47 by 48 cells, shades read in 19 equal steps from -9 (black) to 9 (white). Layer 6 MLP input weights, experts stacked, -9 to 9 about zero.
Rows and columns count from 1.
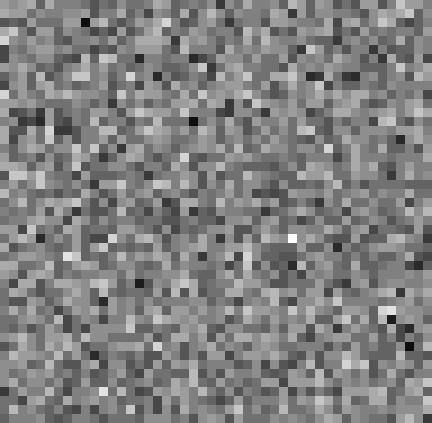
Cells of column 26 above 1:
16
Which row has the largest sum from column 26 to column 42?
35
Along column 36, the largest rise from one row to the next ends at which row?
10
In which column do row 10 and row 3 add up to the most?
12
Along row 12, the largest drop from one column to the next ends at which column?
26
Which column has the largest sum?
21
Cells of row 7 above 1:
9
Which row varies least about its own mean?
31
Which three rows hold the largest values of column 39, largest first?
41, 36, 40
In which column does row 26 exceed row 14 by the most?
4
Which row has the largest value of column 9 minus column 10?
3
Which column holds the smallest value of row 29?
23
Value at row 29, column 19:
2
